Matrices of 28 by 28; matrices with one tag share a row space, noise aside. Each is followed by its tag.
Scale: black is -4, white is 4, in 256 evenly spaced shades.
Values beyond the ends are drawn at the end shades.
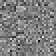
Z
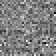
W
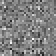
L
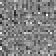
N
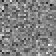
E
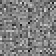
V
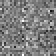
W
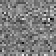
W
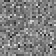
Z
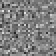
E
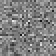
V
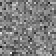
V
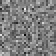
E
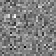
Z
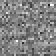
W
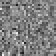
E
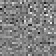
V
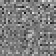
W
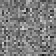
W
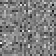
V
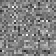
N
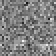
W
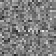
E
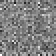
N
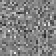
Z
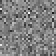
V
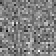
N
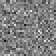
Z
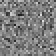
Z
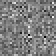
V
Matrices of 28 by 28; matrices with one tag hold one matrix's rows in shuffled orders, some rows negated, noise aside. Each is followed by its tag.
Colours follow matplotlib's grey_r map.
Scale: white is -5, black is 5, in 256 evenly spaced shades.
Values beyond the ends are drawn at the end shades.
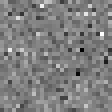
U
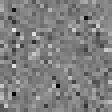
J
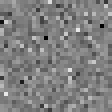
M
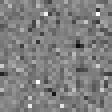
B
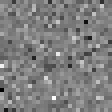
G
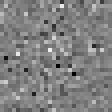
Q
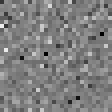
M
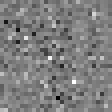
Q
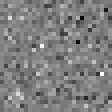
U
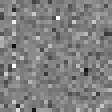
J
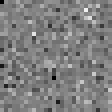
G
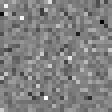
M
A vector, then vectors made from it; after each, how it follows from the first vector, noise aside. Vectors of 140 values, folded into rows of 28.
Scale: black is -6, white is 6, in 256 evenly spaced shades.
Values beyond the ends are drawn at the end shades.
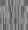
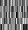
reversed, scaled up.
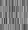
reversed.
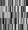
scaled up.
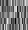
wrapped around, negated, scaled up.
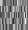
wrapped around, negated, scaled up.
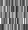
reversed, scaled up.
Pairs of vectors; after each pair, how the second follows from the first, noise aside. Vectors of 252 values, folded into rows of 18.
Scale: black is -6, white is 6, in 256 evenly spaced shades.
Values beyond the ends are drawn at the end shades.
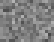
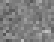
reversed, negated, partly zeroed.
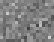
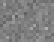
reversed, shrunk.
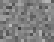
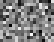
negated, scaled up.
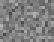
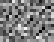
reversed, scaled up.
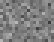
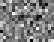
wrapped around, negated, scaled up.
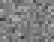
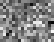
reversed, scaled up.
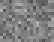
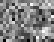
wrapped around, negated, scaled up.
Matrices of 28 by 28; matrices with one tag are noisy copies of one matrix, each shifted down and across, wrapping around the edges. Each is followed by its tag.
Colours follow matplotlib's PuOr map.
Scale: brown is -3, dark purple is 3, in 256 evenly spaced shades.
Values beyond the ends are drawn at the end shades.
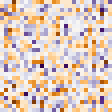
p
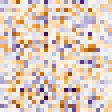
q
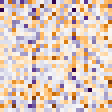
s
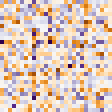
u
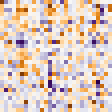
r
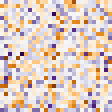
u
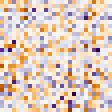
p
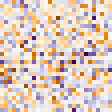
s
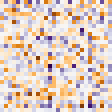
s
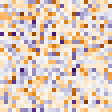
s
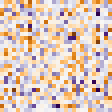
q
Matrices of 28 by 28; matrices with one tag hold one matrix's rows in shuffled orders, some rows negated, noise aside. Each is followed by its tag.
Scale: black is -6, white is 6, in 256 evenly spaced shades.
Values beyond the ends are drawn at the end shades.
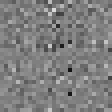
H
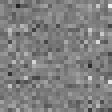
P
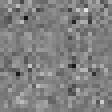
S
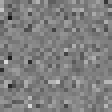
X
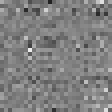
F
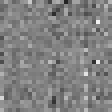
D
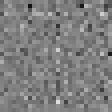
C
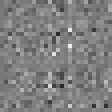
H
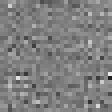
P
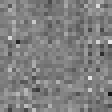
P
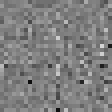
C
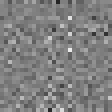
H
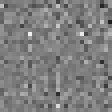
C
